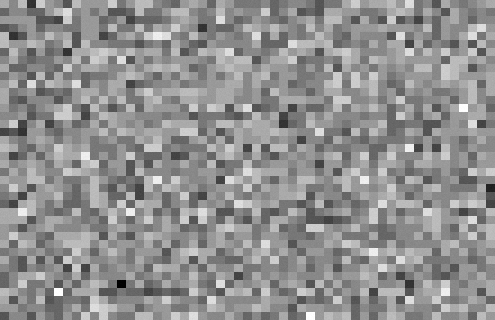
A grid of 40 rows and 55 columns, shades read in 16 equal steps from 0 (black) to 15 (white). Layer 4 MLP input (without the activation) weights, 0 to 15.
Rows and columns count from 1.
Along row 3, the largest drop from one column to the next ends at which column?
45
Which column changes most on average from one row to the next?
15
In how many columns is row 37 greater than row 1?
27
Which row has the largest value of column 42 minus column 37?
28
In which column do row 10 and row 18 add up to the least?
34
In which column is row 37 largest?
7
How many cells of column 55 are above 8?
22
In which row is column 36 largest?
17
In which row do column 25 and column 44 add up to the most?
3
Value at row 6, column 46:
4
